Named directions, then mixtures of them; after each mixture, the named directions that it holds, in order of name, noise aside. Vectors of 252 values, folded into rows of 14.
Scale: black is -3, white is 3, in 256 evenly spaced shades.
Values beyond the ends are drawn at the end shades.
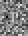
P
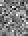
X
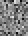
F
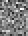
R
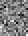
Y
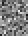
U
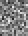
R, U, X.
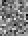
U.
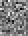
R.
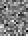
Y.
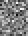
R, X.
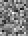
F, P, R.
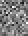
X.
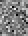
X.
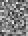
R.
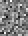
P.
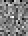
F.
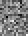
P, U, Y.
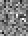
P, X, Y.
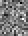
P, U, X.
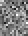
X.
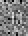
F, P.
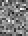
R.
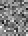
Y.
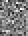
R.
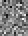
P, U, X.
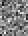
U.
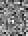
F, R, Y.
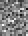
R, U, Y.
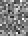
F.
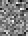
F, R, Y.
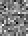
U, Y.
